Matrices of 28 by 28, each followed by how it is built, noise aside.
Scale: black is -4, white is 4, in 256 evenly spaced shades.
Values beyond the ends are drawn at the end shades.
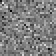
diagonal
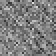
Toeplitz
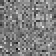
blocks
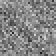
Toeplitz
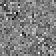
block diagonal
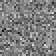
noise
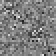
block diagonal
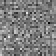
blocks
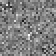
block diagonal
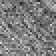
Toeplitz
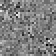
block diagonal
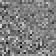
lower triangular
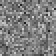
noise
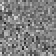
lower triangular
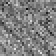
Toeplitz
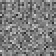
repeating columns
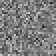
noise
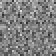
repeating columns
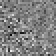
lower triangular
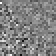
lower triangular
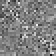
block diagonal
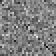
diagonal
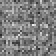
blocks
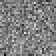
noise
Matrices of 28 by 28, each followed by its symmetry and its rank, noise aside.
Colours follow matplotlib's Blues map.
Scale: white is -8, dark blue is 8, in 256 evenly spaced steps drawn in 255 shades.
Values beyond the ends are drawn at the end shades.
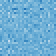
no symmetry, rank four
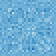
symmetric, rank four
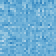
antisymmetric, rank six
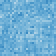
symmetric, rank five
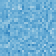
no symmetry, rank five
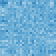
no symmetry, rank four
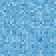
symmetric, rank five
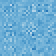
no symmetry, rank four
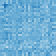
symmetric, rank five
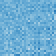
antisymmetric, rank four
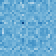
symmetric, rank four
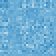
symmetric, rank four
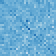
symmetric, rank five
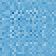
symmetric, rank four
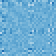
antisymmetric, rank four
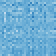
no symmetry, rank five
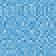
no symmetry, rank four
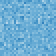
antisymmetric, rank six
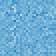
antisymmetric, rank six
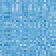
antisymmetric, rank four
